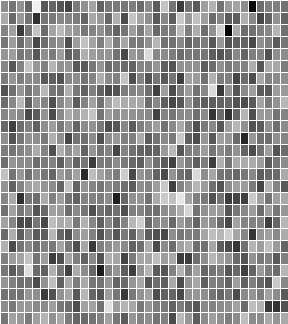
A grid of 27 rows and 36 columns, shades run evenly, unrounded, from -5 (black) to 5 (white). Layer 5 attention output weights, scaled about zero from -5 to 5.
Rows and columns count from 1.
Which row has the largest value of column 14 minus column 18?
26
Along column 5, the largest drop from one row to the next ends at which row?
2
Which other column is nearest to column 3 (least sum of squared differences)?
15
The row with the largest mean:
27
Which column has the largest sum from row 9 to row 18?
23
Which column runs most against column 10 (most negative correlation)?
32
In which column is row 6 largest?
4
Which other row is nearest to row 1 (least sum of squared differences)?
13
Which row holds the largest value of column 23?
17
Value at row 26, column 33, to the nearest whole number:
2
